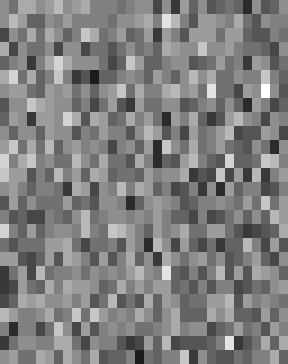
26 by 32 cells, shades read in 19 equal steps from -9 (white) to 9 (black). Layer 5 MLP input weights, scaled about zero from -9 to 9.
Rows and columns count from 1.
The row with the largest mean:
18
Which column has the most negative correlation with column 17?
21
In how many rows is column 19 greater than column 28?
3
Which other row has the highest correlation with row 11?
19
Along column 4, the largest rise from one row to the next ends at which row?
9
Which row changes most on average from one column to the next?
13
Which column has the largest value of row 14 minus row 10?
25
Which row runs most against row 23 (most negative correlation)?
24
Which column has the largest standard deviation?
30
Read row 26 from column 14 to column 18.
2 0 7 1 2
